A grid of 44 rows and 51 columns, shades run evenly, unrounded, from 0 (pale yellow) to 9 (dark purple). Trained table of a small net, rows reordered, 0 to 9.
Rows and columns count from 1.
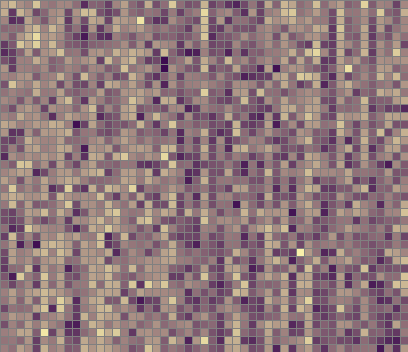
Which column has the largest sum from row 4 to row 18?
42
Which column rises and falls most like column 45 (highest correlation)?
51
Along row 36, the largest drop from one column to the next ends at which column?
19
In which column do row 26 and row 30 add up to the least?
2
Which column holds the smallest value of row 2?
26
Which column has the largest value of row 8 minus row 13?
21
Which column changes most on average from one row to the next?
5
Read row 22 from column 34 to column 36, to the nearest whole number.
2 6 4
